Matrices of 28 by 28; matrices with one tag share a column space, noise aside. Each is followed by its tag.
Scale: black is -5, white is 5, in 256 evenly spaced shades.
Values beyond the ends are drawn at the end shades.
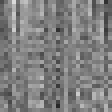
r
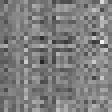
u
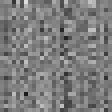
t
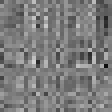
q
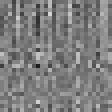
q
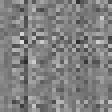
u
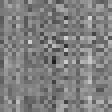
u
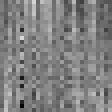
r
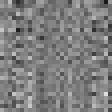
t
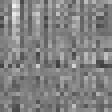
q
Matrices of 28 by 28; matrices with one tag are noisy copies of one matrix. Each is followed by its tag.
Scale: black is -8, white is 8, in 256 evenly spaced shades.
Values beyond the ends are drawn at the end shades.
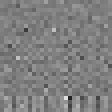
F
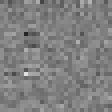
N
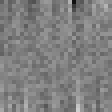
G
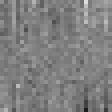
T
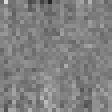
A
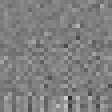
F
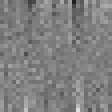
G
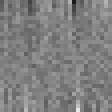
G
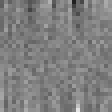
G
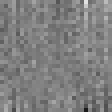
T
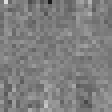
A
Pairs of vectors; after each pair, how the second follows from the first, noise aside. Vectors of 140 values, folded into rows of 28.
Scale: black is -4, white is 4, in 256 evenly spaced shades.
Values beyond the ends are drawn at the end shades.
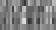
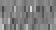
reversed, partly zeroed.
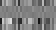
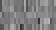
wrapped around, shrunk.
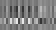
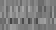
negated, shrunk.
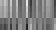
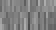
reversed, negated, shrunk.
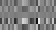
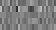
reversed, negated, shrunk.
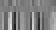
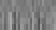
shrunk.
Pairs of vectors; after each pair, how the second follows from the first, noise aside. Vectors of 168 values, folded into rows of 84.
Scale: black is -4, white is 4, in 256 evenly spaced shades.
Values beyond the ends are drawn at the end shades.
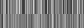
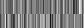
wrapped around, negated.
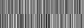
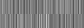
negated, shrunk.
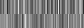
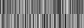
reversed, negated.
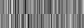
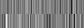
wrapped around, negated, partly zeroed.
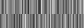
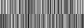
wrapped around, negated.
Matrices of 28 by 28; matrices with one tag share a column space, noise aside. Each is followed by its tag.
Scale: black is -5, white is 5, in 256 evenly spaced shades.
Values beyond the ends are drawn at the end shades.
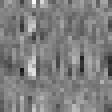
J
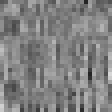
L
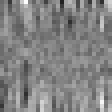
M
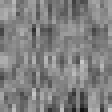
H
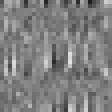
J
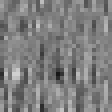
L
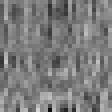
H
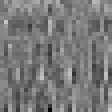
L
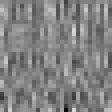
H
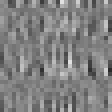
J
